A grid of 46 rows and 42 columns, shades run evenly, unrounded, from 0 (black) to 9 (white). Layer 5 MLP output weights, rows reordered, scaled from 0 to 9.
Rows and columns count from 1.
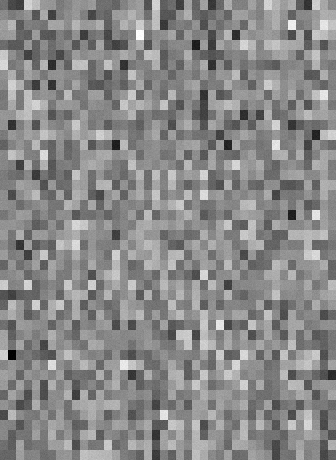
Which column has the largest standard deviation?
26
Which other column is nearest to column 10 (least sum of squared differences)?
20
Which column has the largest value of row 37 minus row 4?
30
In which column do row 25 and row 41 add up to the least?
3
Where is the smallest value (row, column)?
36, 2
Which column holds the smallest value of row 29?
29
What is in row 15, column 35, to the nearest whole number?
8
